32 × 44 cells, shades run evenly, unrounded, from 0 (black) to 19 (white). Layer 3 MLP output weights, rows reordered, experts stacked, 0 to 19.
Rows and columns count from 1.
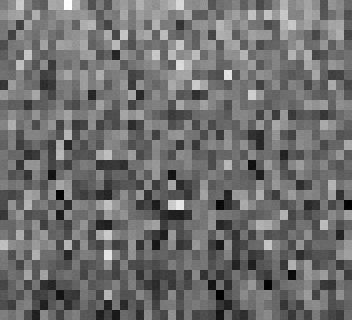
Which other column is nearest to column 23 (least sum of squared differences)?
24
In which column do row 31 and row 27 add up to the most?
39
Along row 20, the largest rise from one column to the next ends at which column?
9
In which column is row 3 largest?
37
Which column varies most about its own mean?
23
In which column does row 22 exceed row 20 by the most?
14
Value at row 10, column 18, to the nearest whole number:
3
